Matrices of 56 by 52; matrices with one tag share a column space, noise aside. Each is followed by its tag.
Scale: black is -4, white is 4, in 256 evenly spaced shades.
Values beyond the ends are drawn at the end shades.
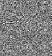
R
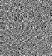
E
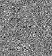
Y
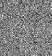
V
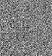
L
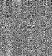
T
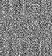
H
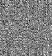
H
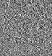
V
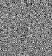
V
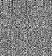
T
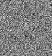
R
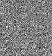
Y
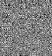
V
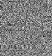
R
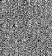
T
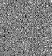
V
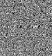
Y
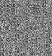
H
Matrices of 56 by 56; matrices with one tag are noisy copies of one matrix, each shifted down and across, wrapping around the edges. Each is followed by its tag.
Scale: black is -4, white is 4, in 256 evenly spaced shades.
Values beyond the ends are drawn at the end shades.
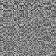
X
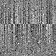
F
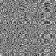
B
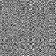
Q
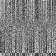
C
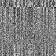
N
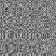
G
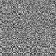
X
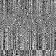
F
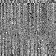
N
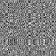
G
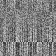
C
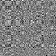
B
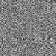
Q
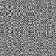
Q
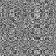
B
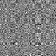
B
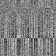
C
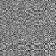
X
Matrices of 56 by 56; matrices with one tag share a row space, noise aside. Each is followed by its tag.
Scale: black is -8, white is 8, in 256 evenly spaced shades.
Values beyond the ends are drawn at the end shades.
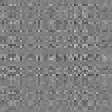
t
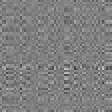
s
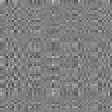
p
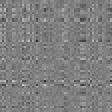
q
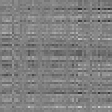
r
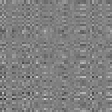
q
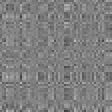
s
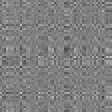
s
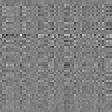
s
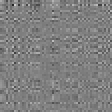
p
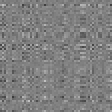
q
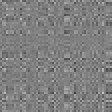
s
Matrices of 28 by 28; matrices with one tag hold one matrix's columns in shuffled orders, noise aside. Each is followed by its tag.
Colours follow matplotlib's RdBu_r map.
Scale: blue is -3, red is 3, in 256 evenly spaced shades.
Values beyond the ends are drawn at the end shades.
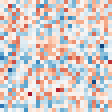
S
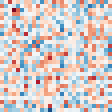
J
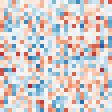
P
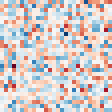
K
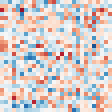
S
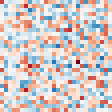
K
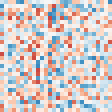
S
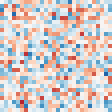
S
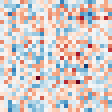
S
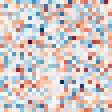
K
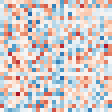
J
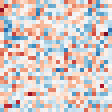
J
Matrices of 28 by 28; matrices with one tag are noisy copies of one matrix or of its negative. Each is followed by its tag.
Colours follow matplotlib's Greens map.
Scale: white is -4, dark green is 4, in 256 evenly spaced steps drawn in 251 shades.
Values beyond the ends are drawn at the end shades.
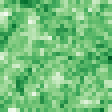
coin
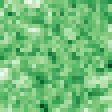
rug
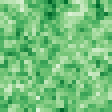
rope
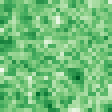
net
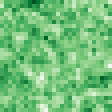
rug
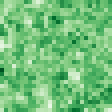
net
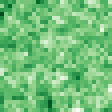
net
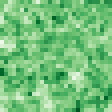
net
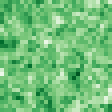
net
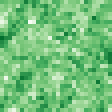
coin
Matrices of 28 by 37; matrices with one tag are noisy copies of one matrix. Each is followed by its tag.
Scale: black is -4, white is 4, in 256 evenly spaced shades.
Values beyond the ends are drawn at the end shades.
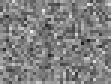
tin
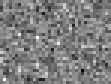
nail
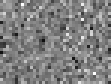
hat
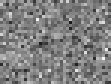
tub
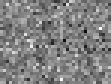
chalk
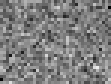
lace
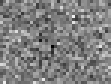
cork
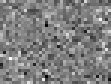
tub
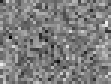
cork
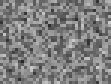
tin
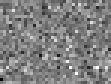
lace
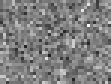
tin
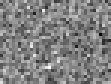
chalk
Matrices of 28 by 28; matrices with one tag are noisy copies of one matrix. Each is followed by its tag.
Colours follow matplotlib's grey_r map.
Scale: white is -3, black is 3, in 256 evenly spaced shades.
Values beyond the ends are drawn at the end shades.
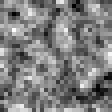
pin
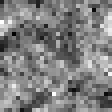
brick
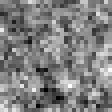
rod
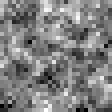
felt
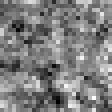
rod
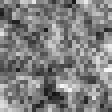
rod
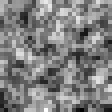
felt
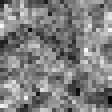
brick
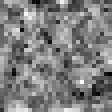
pin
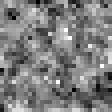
pin
